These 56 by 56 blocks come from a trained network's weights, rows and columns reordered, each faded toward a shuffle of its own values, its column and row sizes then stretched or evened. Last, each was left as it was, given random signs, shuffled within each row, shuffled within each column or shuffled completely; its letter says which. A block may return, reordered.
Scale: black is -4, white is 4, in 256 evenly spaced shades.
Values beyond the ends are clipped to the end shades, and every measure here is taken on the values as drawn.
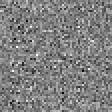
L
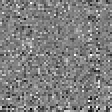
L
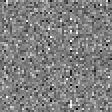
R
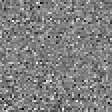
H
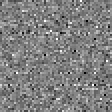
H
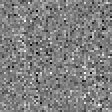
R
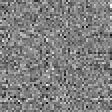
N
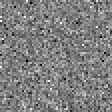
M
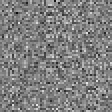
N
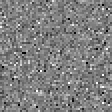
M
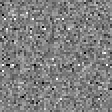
H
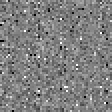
R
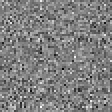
N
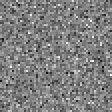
M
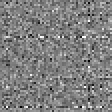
L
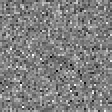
M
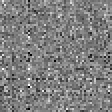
L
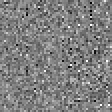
R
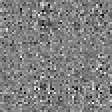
N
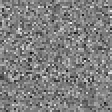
H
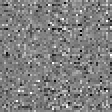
N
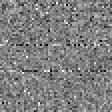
H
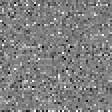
H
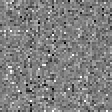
R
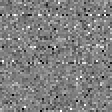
H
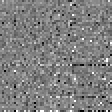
N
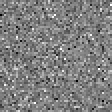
M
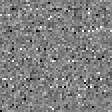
H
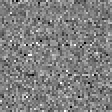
H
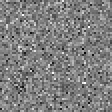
R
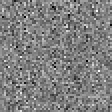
R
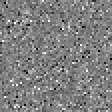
M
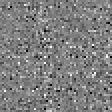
L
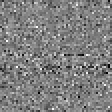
H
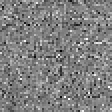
H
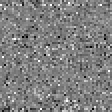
H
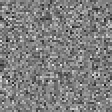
L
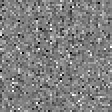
R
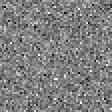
M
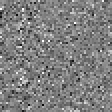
R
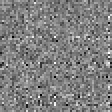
L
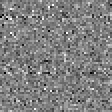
H
